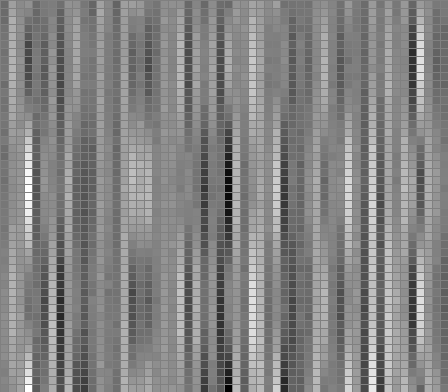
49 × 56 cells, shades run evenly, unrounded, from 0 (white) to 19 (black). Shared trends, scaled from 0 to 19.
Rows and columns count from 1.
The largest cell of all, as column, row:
29, 49
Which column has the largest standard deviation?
4
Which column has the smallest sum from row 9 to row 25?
47
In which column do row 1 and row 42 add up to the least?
32
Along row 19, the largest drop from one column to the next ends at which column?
30
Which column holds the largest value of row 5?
52
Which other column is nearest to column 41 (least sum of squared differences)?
25
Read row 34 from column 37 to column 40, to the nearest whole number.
13 11 11 7
